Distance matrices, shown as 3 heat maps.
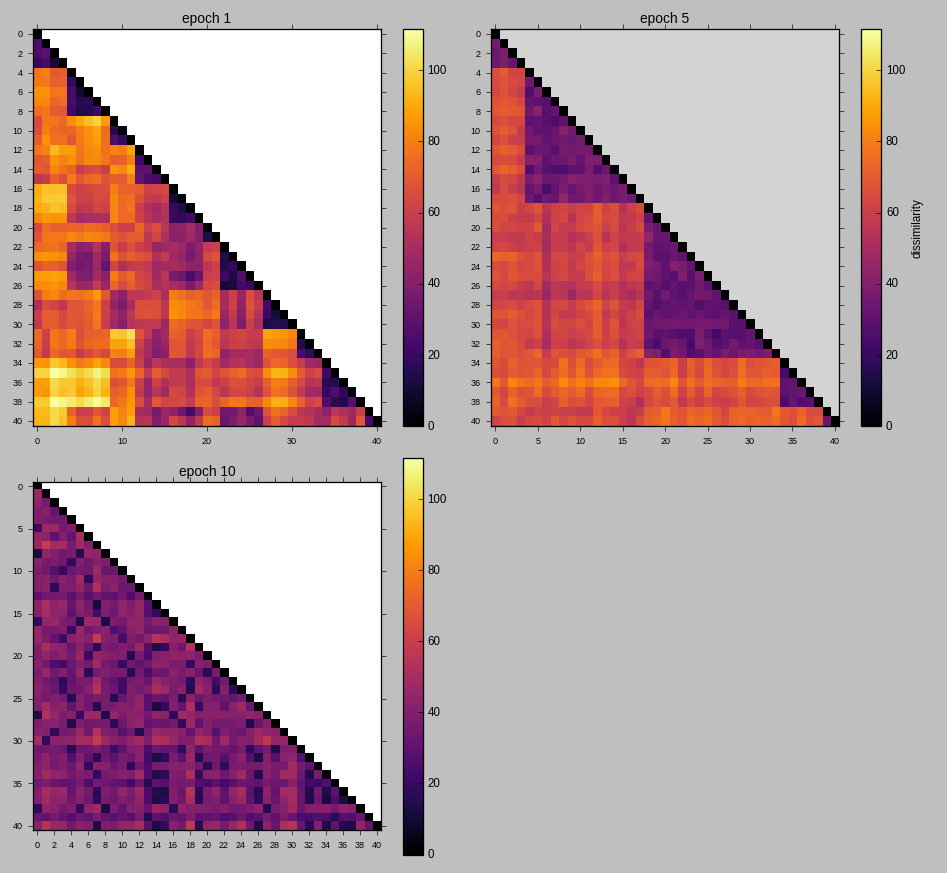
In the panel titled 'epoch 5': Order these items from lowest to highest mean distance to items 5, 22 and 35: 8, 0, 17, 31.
17, 31, 8, 0
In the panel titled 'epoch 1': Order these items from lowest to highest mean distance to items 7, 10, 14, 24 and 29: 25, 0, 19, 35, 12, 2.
25, 19, 12, 0, 2, 35
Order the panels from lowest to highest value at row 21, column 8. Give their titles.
epoch 10, epoch 5, epoch 1
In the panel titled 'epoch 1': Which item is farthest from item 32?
11
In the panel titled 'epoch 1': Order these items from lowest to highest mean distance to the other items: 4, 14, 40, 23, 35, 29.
23, 14, 40, 29, 4, 35
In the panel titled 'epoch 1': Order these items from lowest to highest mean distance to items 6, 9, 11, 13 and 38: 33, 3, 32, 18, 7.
18, 33, 32, 7, 3
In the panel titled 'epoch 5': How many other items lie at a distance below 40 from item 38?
4
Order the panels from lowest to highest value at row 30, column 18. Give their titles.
epoch 5, epoch 10, epoch 1
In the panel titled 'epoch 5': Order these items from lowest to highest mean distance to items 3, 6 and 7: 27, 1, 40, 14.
14, 27, 1, 40
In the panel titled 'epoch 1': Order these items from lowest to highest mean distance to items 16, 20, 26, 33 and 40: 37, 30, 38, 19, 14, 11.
19, 14, 37, 30, 38, 11
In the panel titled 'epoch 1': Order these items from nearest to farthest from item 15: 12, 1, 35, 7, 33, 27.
12, 33, 27, 1, 35, 7
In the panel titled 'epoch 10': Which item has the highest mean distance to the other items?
30
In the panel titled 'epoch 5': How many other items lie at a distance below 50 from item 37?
4
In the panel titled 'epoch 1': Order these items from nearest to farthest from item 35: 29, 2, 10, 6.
10, 29, 6, 2
